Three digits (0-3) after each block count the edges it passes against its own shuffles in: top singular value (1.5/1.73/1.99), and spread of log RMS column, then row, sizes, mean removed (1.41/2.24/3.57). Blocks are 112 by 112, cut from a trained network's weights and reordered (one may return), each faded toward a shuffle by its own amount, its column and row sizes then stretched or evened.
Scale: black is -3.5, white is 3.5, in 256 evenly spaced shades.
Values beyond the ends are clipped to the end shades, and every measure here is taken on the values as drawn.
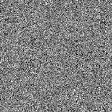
1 1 0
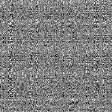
2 3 0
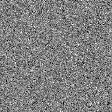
1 1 0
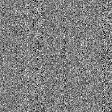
0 2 0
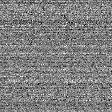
3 1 2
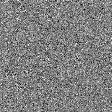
0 1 1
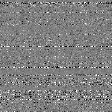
1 1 3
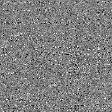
0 1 2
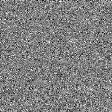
1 0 2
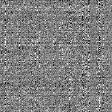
2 3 0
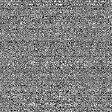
1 2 2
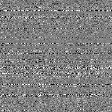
0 1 3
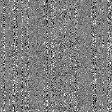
0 3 1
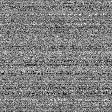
3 0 2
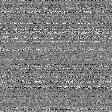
2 0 3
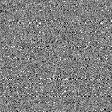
3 0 2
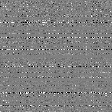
1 1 3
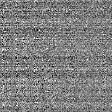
3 2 1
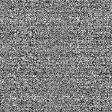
1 2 1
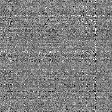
2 2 2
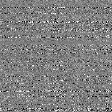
0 1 3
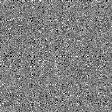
1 2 2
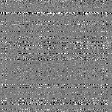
1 2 3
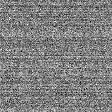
3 1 0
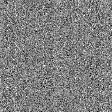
0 1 0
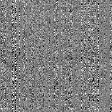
0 3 1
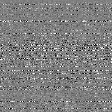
0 1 3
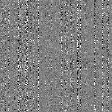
1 3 1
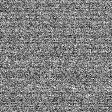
2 1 0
